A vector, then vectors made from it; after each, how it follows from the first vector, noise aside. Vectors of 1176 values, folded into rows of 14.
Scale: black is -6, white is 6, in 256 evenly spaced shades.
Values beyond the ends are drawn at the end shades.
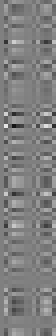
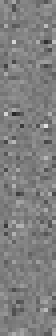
partly zeroed.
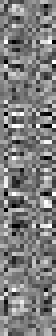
negated, scaled up.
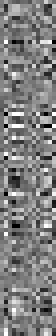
negated, scaled up.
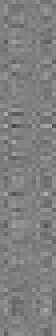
shrunk.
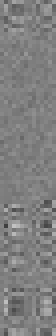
partly zeroed.
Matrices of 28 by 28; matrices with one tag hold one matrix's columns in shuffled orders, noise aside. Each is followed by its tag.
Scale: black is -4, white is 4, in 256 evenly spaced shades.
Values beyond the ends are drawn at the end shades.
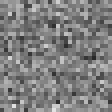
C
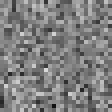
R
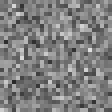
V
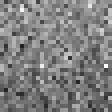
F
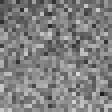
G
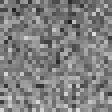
G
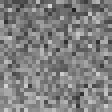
G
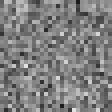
R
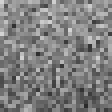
F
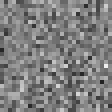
R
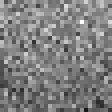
F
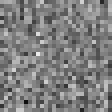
R
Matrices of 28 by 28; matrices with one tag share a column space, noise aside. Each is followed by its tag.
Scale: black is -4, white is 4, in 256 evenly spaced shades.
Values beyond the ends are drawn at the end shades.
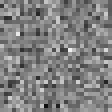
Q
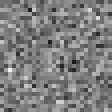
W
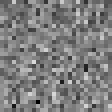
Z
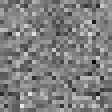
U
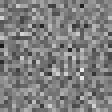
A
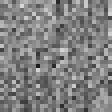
Q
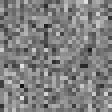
Q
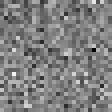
Q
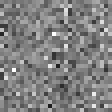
U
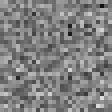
U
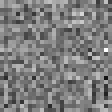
Z
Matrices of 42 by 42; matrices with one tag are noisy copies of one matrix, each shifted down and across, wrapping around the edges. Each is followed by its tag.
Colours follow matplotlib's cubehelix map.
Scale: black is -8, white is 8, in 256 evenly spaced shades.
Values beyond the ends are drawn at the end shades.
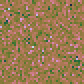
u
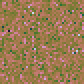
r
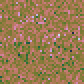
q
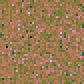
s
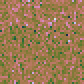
q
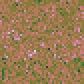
q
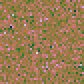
u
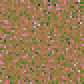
r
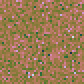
r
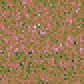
q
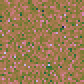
u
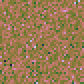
r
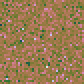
u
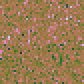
q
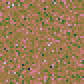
r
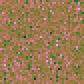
s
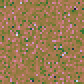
u
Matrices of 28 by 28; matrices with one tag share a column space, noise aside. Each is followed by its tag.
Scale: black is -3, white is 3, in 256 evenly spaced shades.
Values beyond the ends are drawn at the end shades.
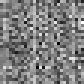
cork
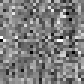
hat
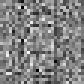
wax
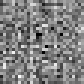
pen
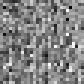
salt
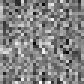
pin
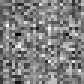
pen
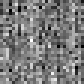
salt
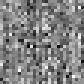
salt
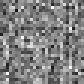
salt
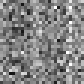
wax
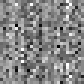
pen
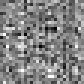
pen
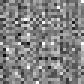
cork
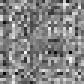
wax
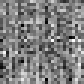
hat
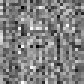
salt
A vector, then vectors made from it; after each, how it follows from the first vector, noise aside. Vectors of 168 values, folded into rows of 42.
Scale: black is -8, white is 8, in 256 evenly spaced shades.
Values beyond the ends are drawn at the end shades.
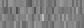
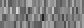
negated, scaled up.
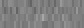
shrunk.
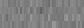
reversed, negated, shrunk.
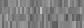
reversed.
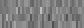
reversed.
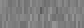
reversed, negated, shrunk.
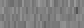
wrapped around, negated, shrunk.
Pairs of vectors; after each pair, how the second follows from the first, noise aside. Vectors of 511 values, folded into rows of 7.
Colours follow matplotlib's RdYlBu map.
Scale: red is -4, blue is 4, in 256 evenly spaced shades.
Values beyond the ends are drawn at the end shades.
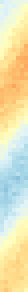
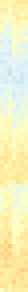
wrapped around, shrunk.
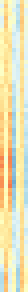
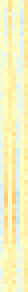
wrapped around, shrunk.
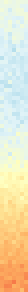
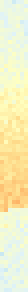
wrapped around, shrunk.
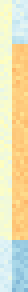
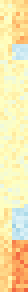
negated, partly zeroed.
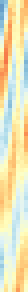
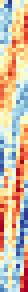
reversed, negated, scaled up.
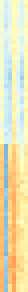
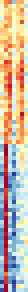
negated, scaled up.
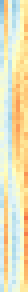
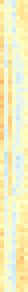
wrapped around, shrunk.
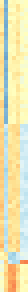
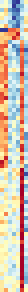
reversed, negated, scaled up.
